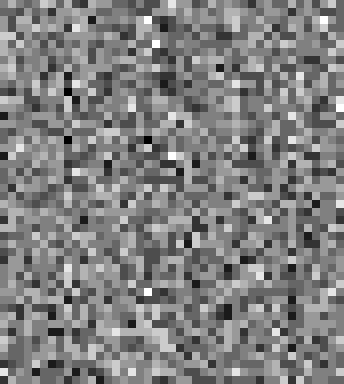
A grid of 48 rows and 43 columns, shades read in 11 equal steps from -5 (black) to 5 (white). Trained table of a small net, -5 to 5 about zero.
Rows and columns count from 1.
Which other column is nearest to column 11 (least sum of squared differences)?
32
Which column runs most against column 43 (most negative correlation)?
5
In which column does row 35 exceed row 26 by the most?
40
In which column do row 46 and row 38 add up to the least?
37
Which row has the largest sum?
3
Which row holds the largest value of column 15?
42
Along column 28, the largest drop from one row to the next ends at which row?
9
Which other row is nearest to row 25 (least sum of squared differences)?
34
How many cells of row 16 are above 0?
19
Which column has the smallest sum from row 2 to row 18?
21
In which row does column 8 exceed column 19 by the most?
18
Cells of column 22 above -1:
22
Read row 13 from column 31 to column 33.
-1 0 0
